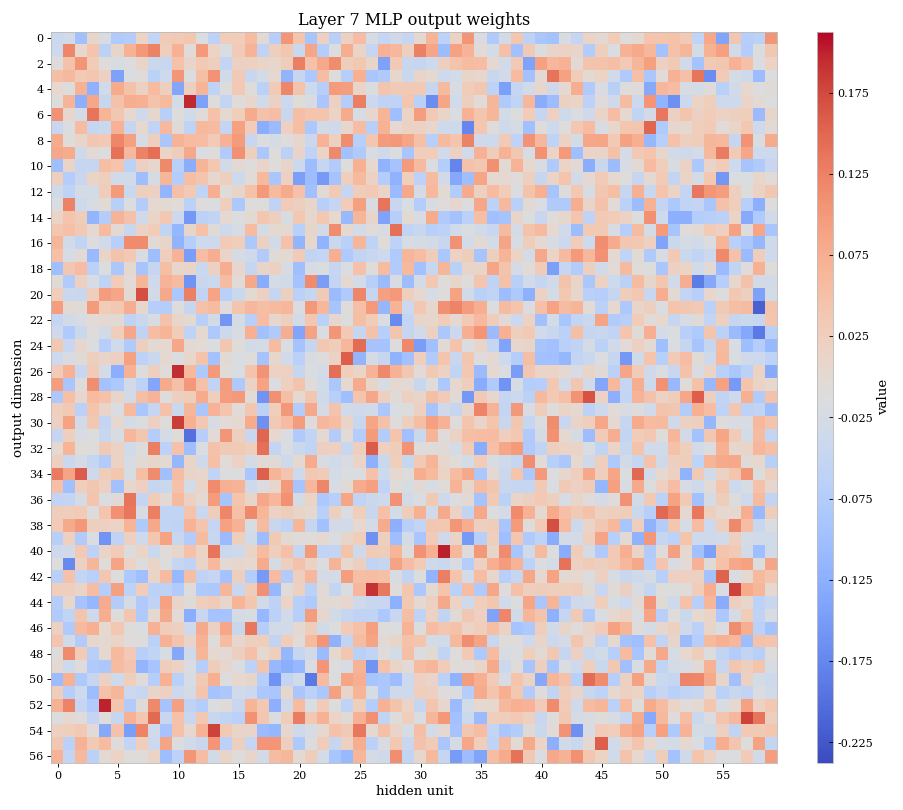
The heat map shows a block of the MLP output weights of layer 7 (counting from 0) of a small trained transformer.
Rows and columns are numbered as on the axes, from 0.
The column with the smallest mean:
58
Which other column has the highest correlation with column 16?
50
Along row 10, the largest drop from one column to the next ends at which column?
10
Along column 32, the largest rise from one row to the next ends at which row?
40
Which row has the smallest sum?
39
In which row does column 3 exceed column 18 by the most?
43
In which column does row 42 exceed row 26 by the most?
55
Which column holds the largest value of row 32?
26
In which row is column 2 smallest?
5
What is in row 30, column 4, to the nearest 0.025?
-0.05
